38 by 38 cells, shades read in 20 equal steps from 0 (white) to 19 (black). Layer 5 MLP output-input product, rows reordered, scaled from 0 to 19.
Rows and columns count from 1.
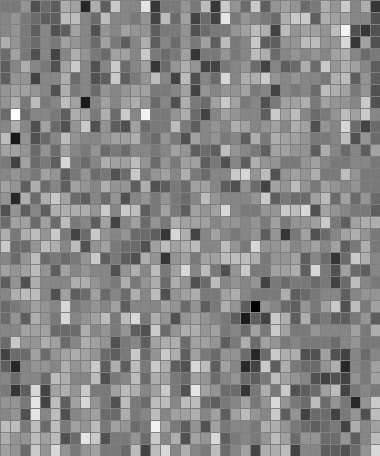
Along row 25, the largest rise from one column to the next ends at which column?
17
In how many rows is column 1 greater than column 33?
22
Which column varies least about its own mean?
24
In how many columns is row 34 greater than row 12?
17
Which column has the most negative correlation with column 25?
7
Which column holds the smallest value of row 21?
26
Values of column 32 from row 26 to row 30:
10 11 8 10 13
